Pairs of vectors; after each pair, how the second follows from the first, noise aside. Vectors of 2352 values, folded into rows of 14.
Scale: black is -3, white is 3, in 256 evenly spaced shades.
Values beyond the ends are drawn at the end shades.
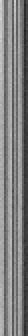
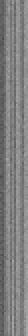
reversed, shrunk.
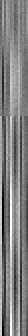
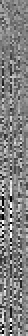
sign-scrambled.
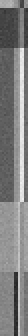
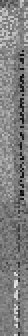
negated, partly zeroed.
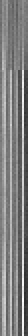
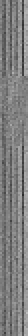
wrapped around, negated, shrunk.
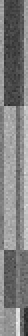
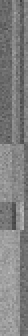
wrapped around, negated, shrunk.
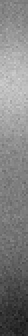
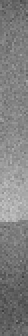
wrapped around, negated, shrunk.
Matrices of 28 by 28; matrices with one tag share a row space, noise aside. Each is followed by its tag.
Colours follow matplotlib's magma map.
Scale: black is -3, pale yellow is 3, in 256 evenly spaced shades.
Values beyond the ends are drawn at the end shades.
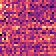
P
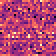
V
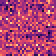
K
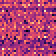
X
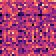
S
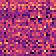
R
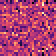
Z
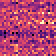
Z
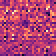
R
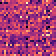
R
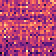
R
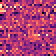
P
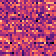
K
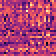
R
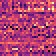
Z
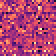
S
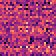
R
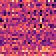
V
